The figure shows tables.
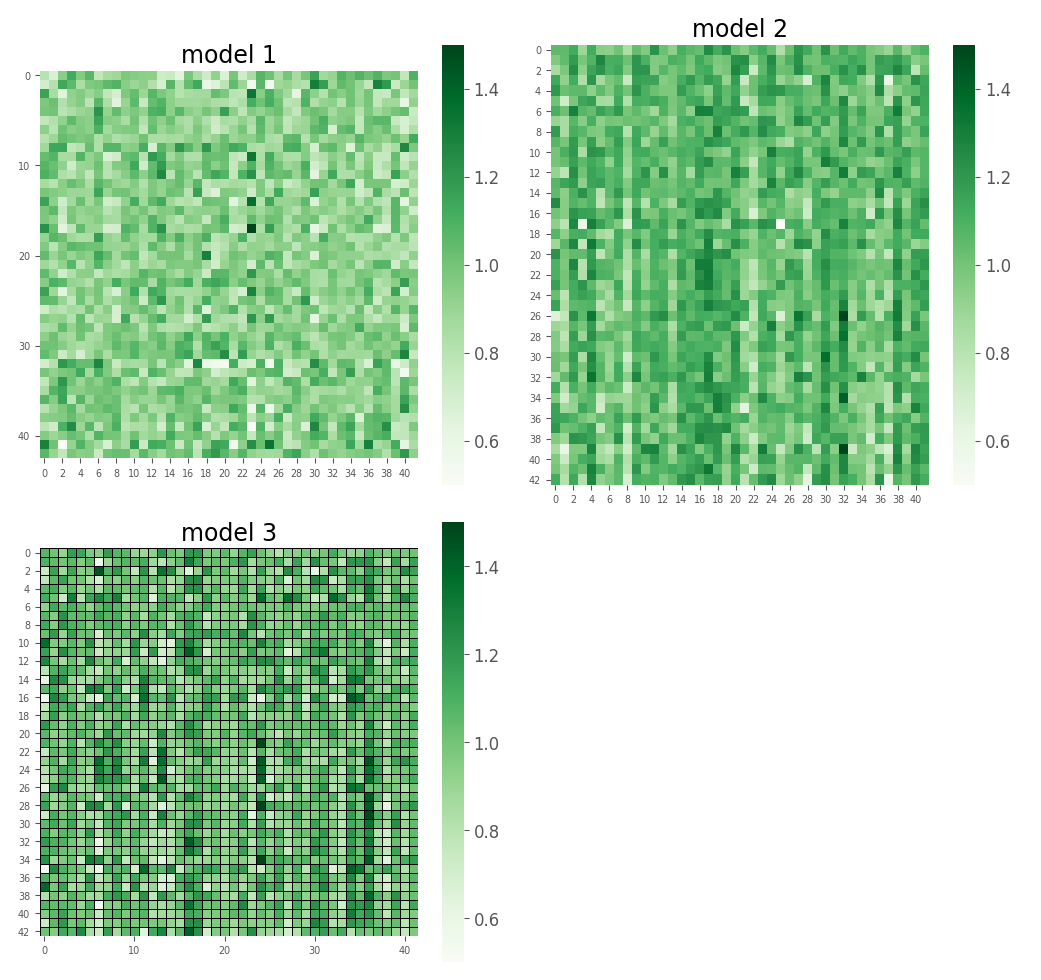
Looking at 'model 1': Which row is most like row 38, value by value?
40
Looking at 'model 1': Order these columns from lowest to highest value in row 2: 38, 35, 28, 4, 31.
28, 38, 31, 35, 4
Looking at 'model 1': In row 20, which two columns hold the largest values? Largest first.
18, 6
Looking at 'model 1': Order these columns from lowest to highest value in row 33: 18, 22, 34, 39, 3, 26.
39, 22, 18, 3, 26, 34
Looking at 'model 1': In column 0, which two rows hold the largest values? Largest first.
41, 17
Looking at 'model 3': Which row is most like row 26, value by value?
14
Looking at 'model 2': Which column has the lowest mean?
8
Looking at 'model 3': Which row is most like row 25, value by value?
24
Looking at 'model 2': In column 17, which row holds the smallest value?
4
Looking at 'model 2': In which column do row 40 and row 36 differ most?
1
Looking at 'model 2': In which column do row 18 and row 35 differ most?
21
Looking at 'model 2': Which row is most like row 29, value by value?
24
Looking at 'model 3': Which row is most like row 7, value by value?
8
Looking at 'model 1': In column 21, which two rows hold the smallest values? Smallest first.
41, 14
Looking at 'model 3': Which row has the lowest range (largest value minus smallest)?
6
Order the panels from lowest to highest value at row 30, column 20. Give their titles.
model 3, model 1, model 2
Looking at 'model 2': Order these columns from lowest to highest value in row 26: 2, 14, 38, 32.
14, 2, 38, 32
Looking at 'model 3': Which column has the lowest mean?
38
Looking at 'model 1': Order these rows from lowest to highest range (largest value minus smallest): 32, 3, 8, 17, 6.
6, 3, 8, 32, 17
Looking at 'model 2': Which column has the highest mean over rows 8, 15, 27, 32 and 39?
32
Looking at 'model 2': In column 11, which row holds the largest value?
39
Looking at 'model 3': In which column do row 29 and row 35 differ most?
36
